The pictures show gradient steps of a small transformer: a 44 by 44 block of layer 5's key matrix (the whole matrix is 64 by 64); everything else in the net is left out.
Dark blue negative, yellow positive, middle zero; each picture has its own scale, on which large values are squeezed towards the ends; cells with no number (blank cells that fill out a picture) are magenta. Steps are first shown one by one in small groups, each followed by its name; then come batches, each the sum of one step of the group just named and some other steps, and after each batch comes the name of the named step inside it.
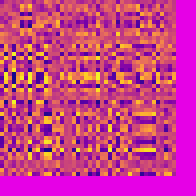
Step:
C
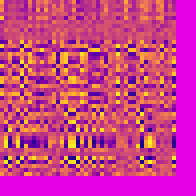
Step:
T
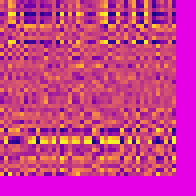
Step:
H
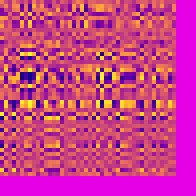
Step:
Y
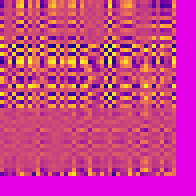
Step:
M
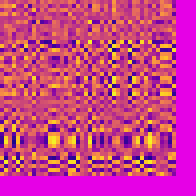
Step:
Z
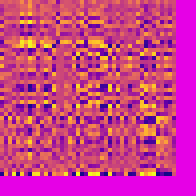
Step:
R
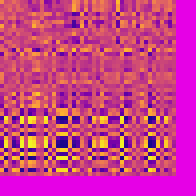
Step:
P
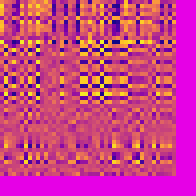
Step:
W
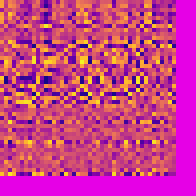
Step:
Y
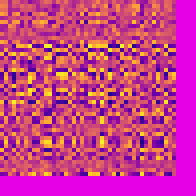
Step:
C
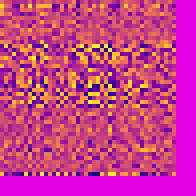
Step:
C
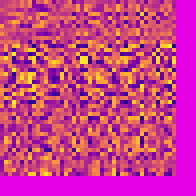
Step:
C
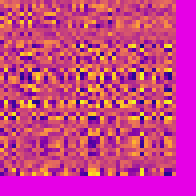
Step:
Y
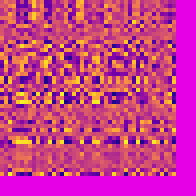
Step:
Y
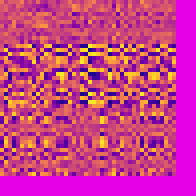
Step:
P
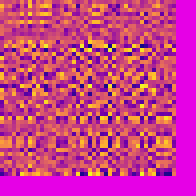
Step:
R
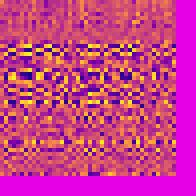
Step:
Y
